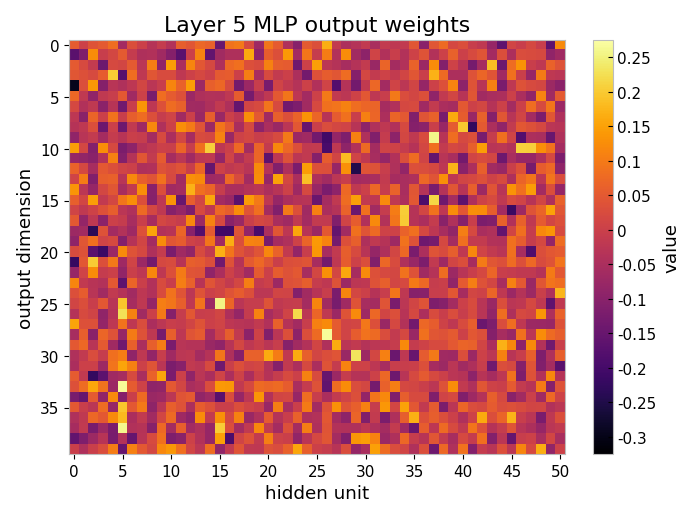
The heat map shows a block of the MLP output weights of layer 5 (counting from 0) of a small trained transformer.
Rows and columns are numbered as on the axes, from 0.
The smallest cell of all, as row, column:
4, 0
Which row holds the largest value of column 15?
25
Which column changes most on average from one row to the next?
5
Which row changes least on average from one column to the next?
24
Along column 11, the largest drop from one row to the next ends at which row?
1
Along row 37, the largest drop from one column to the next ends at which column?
6
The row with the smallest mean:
11
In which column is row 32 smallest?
2
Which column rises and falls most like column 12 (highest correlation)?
46
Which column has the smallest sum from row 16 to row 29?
27
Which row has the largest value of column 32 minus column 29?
12
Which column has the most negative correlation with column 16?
31
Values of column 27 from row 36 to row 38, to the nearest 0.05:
-0.05 -0.05 -0.05
